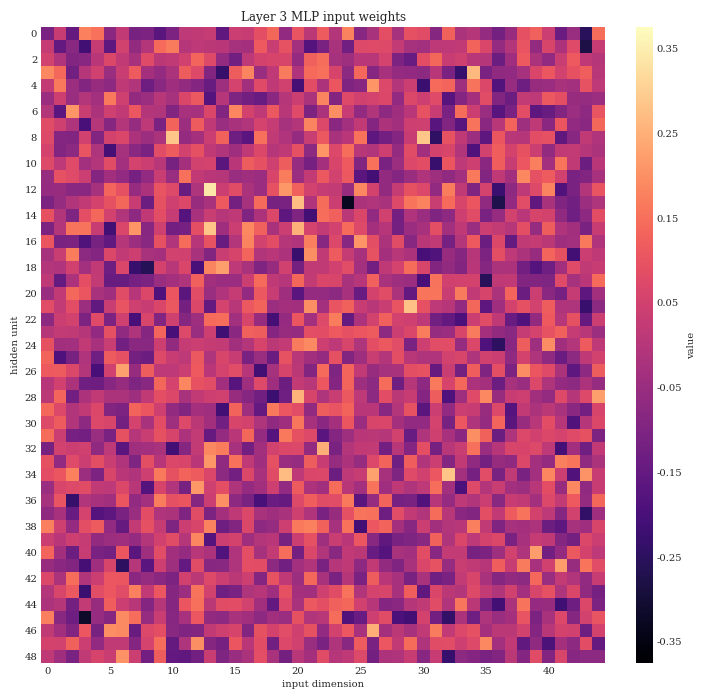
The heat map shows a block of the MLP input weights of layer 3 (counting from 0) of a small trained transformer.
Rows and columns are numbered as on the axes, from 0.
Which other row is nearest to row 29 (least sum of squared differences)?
30
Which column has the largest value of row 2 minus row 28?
18
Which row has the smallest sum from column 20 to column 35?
45
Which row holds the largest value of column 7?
15
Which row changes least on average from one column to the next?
2
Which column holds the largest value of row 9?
22
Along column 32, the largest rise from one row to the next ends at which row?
34
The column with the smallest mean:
36
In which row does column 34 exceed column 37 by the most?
3
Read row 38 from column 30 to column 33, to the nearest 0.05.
0.05 -0.05 0 0
